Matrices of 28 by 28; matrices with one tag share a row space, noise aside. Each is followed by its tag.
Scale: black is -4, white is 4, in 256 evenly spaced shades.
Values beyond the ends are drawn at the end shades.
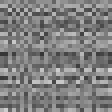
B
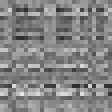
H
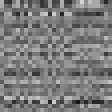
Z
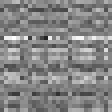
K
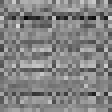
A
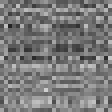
A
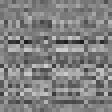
A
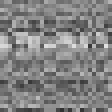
H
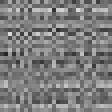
B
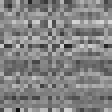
Z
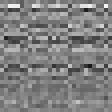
K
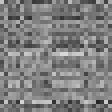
A
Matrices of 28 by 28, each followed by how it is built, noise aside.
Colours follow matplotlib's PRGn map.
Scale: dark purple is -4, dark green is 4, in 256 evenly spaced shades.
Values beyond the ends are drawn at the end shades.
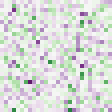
repeating rows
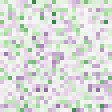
repeating columns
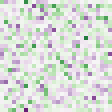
noise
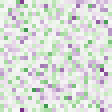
noise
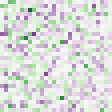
repeating rows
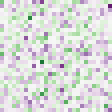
repeating rows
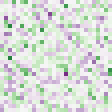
Toeplitz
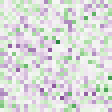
Toeplitz
